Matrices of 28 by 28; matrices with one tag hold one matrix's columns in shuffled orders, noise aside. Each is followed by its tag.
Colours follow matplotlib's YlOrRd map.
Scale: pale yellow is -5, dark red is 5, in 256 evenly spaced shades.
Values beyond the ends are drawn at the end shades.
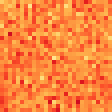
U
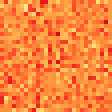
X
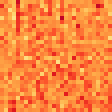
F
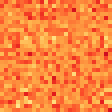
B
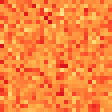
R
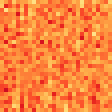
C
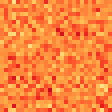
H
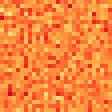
R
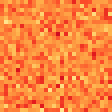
H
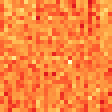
F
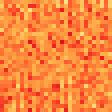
C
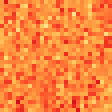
U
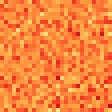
H
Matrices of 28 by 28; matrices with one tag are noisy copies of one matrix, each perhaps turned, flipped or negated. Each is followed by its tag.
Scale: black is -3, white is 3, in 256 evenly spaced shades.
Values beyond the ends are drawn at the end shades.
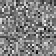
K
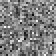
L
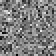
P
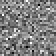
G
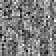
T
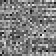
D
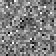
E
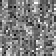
T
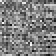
D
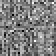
D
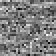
T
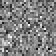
P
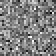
L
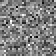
K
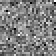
E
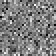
G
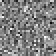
P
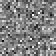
G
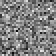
G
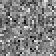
L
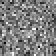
E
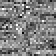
T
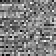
D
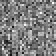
L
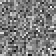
G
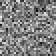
P
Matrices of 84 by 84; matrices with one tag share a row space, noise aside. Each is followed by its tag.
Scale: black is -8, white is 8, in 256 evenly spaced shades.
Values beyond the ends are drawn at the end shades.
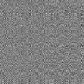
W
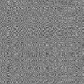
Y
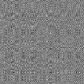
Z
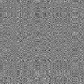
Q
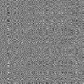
Y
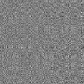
W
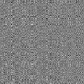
Z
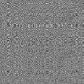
Y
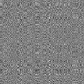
Q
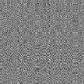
Q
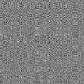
Q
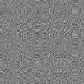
Q
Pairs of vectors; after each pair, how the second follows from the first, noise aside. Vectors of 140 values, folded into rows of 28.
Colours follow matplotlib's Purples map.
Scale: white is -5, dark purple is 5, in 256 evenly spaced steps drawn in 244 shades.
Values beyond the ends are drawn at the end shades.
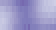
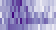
wrapped around, scaled up.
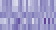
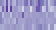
reversed, partly zeroed.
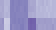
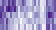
wrapped around, scaled up.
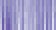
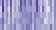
reversed, negated.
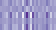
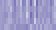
wrapped around, shrunk.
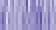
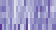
reversed, negated.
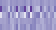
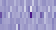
negated, partly zeroed.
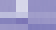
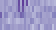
negated, partly zeroed.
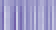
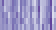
reversed, negated.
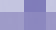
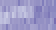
wrapped around, shrunk.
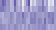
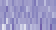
reversed, partly zeroed.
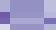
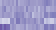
negated, partly zeroed.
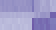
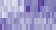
reversed, negated.
